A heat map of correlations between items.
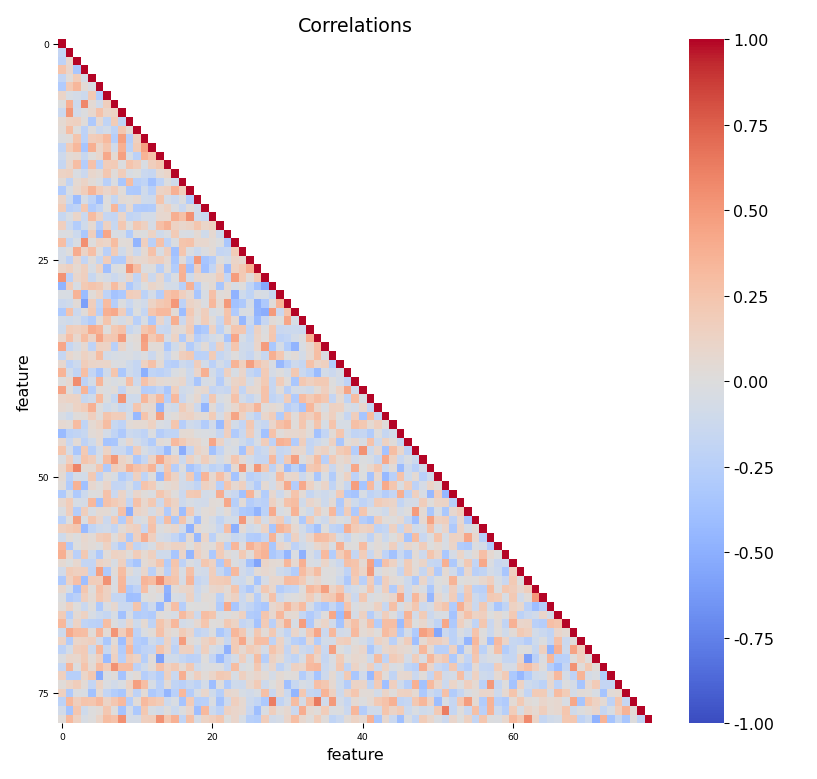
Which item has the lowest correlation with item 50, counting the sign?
68
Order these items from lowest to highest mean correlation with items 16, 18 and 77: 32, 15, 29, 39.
15, 29, 39, 32
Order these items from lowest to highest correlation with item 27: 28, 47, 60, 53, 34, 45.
28, 45, 53, 47, 34, 60
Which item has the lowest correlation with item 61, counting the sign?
73
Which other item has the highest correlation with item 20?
17
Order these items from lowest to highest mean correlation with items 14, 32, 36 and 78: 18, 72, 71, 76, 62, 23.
71, 18, 23, 76, 72, 62
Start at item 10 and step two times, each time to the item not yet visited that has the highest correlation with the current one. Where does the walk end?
57
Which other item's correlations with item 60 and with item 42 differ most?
26
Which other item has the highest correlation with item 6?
62
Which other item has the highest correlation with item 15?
30
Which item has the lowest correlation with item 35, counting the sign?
31
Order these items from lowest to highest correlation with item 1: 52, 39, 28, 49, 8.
52, 39, 28, 49, 8
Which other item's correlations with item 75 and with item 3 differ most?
7
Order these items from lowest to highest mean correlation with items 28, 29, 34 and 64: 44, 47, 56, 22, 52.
56, 22, 52, 47, 44
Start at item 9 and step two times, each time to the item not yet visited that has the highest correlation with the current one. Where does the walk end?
49
